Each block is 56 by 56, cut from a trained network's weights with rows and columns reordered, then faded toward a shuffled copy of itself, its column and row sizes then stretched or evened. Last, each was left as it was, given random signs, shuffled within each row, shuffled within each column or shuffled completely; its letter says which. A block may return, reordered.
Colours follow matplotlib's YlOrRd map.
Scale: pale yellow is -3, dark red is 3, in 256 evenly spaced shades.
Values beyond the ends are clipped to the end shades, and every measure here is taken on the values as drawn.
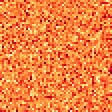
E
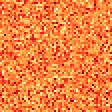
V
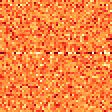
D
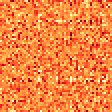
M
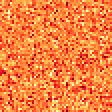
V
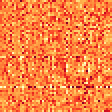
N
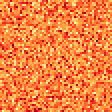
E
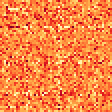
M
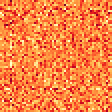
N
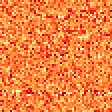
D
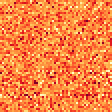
D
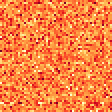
D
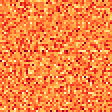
D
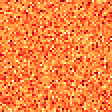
E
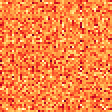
M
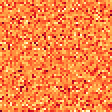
D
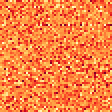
D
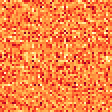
N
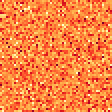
V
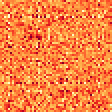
N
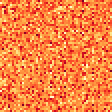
V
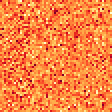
V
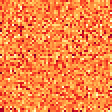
M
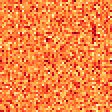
V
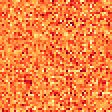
M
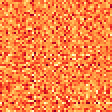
N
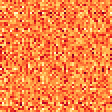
N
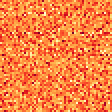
D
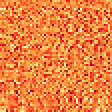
N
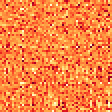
N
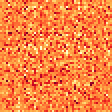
M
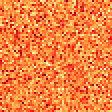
E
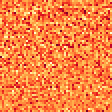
D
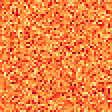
V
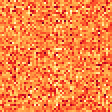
M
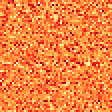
D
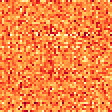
M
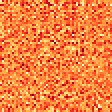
N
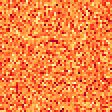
E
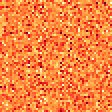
V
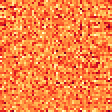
N
